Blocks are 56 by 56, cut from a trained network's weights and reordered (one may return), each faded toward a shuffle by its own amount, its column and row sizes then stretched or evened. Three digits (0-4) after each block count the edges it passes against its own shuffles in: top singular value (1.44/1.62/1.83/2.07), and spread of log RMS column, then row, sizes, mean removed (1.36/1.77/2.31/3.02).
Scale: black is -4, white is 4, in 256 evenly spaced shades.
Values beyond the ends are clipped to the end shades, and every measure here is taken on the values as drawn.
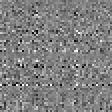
1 2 3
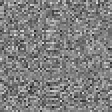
3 0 3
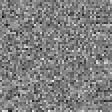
1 0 2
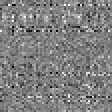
3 2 3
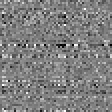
4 1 4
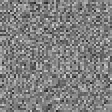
4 0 1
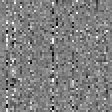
1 4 0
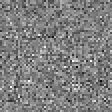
1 0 2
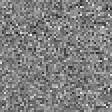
0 0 1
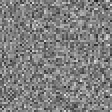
3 1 0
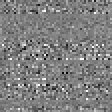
0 1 4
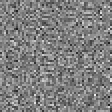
3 2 0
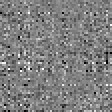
1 3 3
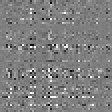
1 3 4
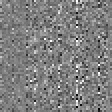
1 4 0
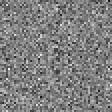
2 2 0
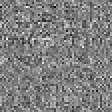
3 1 3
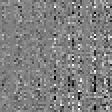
2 4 2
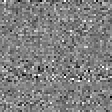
0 0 3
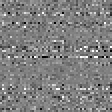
2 1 4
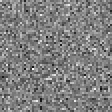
0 0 2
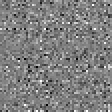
0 2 3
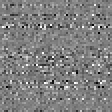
0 1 4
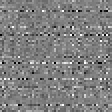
2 1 4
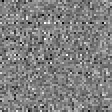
0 0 3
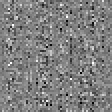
0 4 0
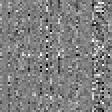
1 4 1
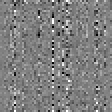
4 4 1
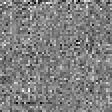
1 2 2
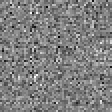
2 2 2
